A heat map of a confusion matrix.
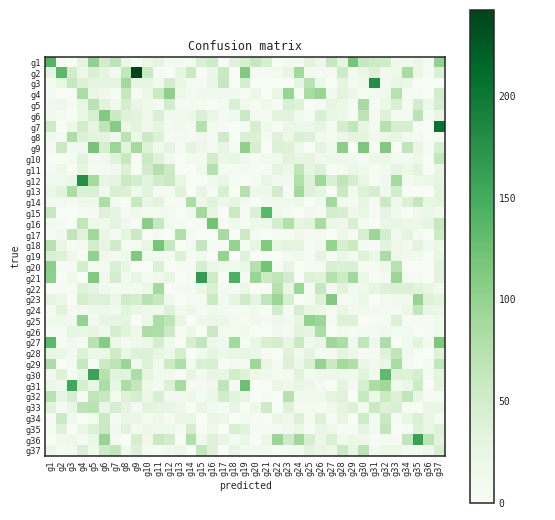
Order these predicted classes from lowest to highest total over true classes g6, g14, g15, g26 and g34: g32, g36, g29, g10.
g29, g36, g10, g32
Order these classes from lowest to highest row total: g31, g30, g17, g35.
g35, g17, g30, g31
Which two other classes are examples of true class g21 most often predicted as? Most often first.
g15, g18
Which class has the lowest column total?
g36
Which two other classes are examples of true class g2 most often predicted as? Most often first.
g9, g19
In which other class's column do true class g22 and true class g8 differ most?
g3
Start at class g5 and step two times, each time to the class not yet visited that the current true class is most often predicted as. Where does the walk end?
g32
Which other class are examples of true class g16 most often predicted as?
g10
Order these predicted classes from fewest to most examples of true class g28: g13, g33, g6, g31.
g31, g6, g13, g33
